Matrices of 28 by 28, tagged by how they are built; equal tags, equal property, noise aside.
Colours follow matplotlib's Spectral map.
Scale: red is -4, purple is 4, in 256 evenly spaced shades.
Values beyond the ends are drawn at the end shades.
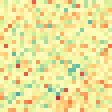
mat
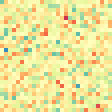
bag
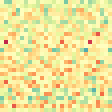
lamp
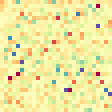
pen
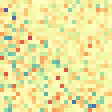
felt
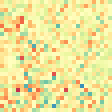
felt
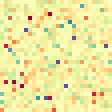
pen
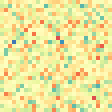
lamp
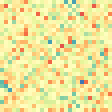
bag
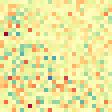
felt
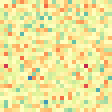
lamp
